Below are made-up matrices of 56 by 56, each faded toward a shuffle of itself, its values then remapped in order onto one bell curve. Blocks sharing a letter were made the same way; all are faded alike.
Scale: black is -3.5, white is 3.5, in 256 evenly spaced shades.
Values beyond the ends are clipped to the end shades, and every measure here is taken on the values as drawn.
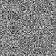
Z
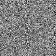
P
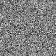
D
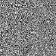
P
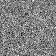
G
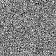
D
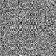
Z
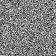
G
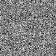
P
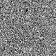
D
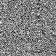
D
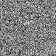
D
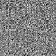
Z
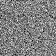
G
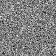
G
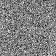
G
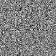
P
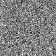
D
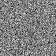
G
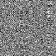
Z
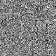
P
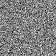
G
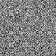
Z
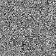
P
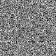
P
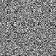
Z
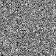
P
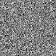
P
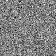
D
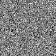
P
